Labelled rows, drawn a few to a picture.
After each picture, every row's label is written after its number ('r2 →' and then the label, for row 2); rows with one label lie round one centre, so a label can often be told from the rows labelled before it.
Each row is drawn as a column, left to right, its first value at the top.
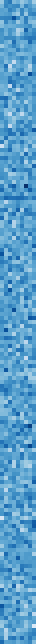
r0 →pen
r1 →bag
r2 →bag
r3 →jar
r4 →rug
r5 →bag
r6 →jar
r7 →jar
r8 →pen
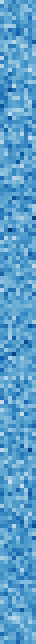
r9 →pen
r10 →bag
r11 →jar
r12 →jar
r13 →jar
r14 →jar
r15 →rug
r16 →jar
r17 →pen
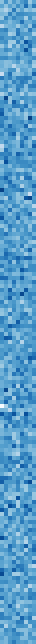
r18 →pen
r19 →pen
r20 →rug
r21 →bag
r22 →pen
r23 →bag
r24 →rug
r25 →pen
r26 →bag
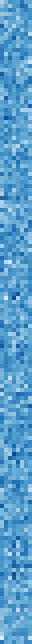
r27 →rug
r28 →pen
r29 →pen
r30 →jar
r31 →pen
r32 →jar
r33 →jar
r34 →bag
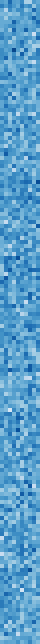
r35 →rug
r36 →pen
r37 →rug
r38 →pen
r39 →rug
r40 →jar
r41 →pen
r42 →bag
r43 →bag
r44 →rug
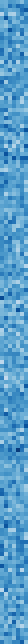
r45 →jar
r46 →pen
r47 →jar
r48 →pen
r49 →jar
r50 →jar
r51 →bag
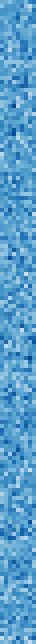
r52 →rug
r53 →rug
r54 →bag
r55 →pen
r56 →jar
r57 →rug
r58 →rug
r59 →bag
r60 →rug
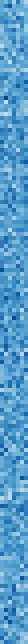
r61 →bag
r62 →rug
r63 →bag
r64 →pen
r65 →bag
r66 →rug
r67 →bag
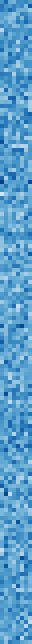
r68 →rug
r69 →jar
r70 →rug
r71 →pen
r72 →jar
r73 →rug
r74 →pen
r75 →jar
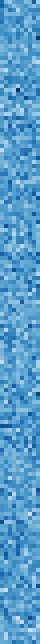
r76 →jar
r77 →rug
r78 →rug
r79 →bag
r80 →jar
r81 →rug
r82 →pen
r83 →rug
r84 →bag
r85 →jar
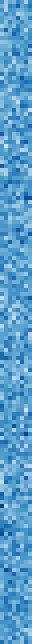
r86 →bag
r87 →pen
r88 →rug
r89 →jar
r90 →jar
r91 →bag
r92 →rug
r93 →jar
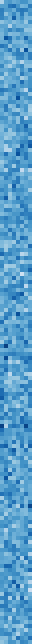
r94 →jar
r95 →pen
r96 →jar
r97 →jar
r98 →pen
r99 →bag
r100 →rug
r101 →bag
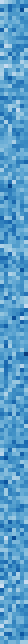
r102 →pen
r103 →rug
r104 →jar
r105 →pen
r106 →bag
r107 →bag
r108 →bag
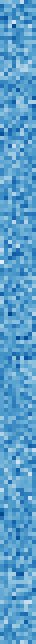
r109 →bag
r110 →jar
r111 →bag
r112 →pen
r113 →jar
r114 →jar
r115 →bag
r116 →bag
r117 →pen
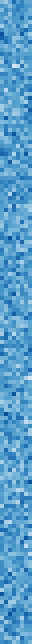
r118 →jar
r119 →rug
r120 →rug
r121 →bag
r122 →rug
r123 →jar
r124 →pen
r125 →pen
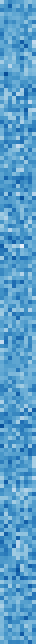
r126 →jar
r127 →rug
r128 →bag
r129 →rug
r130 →pen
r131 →rug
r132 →pen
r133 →rug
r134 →jar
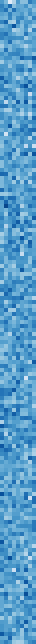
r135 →jar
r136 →jar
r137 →jar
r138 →rug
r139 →bag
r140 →rug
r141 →pen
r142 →bag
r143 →pen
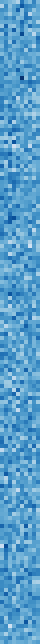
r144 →pen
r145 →jar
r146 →pen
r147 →pen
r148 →rug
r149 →jar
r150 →bag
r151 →rug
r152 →bag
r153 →rug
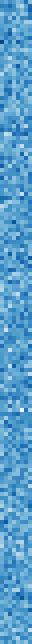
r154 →pen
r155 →jar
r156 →jar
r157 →bag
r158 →rug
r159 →pen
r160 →bag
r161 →rug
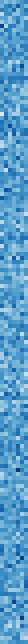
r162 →rug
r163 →pen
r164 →jar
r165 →rug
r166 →jar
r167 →rug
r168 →rug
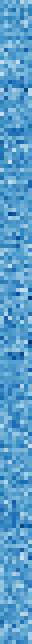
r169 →bag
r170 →pen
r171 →bag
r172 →bag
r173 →bag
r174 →pen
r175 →pen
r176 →rug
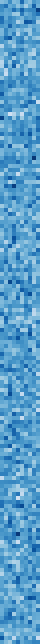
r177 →bag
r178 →pen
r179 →bag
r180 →rug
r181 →rug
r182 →rug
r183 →bag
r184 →bag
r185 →jar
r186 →rug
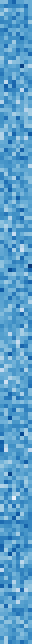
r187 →jar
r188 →pen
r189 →jar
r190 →bag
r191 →jar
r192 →rug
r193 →jar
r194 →bag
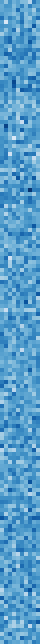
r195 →bag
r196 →rug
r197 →jar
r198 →pen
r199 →rug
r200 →jar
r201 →pen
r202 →pen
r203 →rug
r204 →bag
